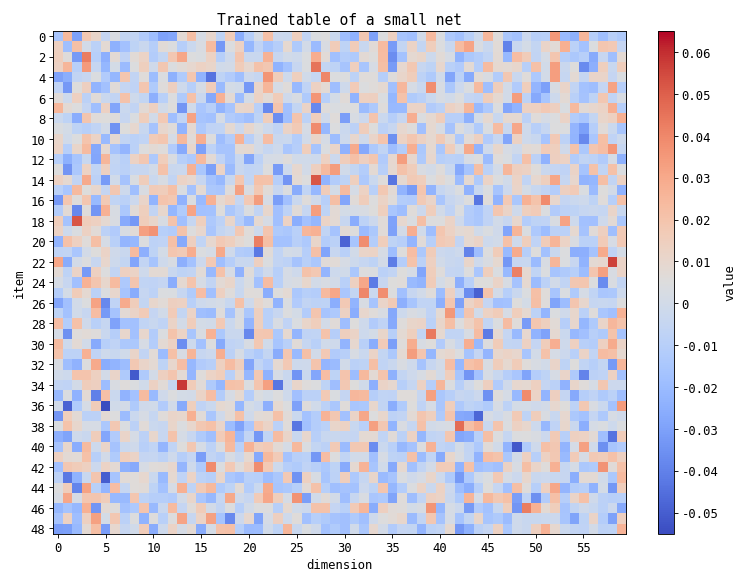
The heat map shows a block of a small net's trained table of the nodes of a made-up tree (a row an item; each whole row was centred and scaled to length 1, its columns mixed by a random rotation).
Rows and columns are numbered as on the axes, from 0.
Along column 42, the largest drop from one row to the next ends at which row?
39
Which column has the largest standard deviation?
27
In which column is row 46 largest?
49
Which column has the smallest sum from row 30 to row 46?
35
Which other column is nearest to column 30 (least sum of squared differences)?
7
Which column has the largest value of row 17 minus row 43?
5
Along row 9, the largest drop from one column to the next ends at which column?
28
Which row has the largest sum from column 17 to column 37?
37
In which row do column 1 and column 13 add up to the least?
36
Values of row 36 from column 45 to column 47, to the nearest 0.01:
-0.01 0 -0.01
